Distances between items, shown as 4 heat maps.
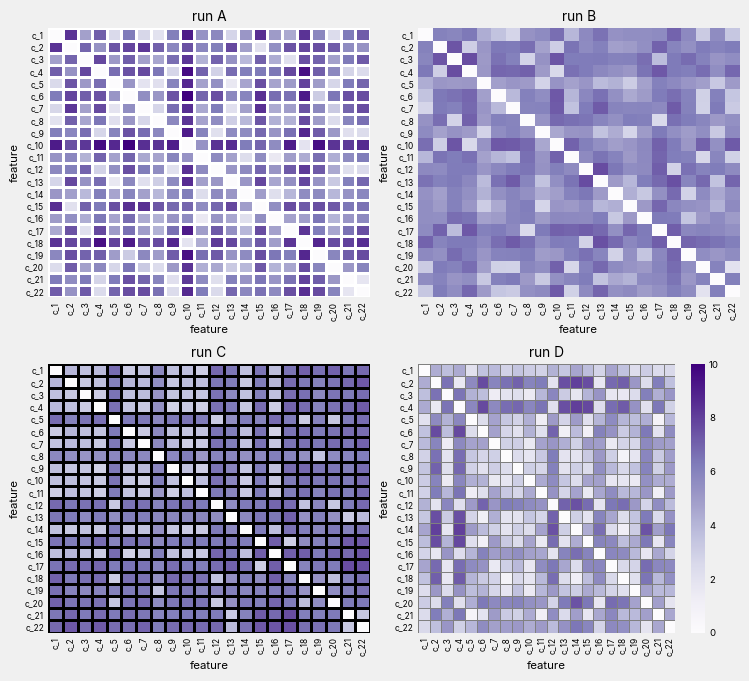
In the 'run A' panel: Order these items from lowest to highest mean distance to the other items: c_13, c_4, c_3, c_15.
c_13, c_3, c_4, c_15
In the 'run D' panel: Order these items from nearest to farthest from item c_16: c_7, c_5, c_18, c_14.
c_5, c_7, c_18, c_14
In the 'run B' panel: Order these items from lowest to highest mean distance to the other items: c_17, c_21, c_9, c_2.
c_9, c_21, c_2, c_17
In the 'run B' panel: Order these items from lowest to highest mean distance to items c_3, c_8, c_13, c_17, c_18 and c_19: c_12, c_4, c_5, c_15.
c_5, c_15, c_12, c_4
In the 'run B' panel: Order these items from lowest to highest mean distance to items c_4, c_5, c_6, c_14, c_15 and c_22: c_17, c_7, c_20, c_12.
c_20, c_7, c_12, c_17
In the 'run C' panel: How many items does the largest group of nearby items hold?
11
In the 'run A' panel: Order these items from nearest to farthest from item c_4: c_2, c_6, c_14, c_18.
c_2, c_14, c_6, c_18
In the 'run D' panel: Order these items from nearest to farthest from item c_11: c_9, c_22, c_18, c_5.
c_5, c_9, c_18, c_22
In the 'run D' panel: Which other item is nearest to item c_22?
c_20
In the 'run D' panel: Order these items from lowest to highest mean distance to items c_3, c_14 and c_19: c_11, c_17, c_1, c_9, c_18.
c_18, c_17, c_9, c_1, c_11
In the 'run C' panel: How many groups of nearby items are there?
5
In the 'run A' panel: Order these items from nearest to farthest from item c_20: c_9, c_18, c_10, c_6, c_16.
c_16, c_9, c_6, c_18, c_10
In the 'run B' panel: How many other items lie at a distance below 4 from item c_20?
5
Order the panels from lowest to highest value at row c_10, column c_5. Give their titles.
run D, run B, run C, run A
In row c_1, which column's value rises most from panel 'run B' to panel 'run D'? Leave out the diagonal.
c_7
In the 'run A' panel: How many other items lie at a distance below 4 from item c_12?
4
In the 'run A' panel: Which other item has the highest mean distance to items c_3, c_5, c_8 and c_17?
c_10
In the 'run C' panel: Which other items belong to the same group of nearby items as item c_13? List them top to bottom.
c_21, c_22
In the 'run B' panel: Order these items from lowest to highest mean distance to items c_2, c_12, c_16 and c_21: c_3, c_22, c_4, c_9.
c_9, c_4, c_22, c_3
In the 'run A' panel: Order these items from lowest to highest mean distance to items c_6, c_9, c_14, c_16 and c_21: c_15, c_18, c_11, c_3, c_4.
c_11, c_4, c_3, c_15, c_18
